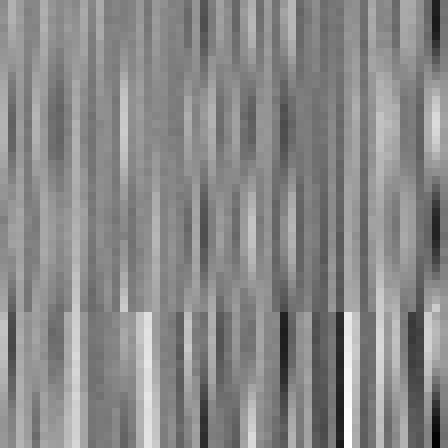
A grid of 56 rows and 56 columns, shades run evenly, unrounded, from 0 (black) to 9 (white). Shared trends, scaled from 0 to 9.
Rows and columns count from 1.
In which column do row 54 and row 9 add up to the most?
44
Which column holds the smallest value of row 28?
55
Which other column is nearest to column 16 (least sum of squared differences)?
49
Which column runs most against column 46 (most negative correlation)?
20
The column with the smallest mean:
43
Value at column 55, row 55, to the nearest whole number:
0
